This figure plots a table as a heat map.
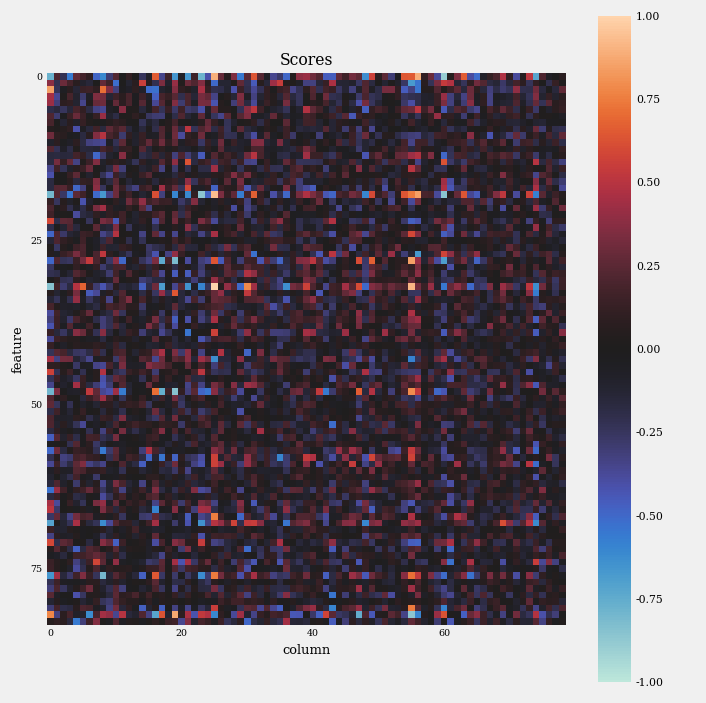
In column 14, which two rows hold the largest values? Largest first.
1, 19
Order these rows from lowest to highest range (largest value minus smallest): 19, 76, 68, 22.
19, 22, 68, 76
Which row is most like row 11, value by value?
50
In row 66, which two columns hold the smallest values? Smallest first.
16, 49
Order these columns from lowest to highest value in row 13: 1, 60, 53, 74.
53, 1, 74, 60
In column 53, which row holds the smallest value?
57
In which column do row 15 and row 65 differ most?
0
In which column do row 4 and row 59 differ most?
25
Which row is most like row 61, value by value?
56
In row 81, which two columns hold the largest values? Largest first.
55, 25
